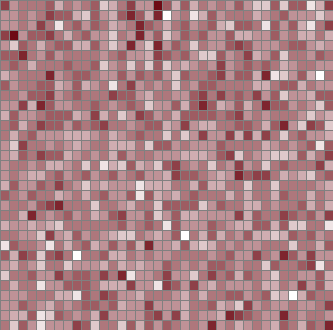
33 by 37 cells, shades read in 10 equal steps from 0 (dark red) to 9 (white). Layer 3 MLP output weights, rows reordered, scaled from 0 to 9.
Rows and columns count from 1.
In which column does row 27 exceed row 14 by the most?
30
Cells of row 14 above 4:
21
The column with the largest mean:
13
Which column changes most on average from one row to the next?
32
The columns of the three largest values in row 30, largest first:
33, 9, 31
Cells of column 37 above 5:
10
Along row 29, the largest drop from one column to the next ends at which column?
19
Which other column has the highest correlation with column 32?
35
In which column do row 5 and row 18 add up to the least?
27
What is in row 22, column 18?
7
